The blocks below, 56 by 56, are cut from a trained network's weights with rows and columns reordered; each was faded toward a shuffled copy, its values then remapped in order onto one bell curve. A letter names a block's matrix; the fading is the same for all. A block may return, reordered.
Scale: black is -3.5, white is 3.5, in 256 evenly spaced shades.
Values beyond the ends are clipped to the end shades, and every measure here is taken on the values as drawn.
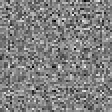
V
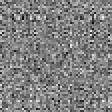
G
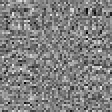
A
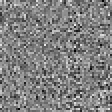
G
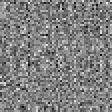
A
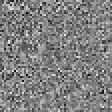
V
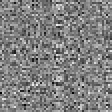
A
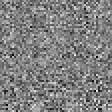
V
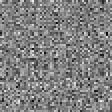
A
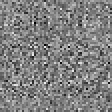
V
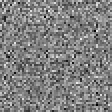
V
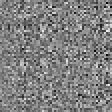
G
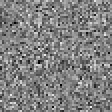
V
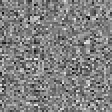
V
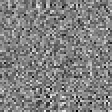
V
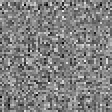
G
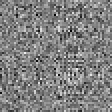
G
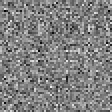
V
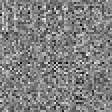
G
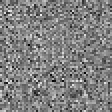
G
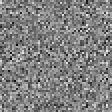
V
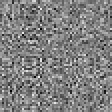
A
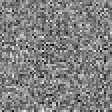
V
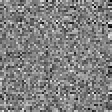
V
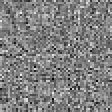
V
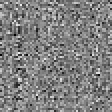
G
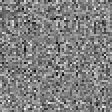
V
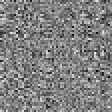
A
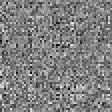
G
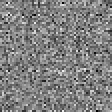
V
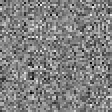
G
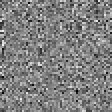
G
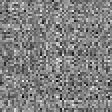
A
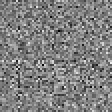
V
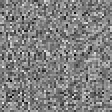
V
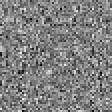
V
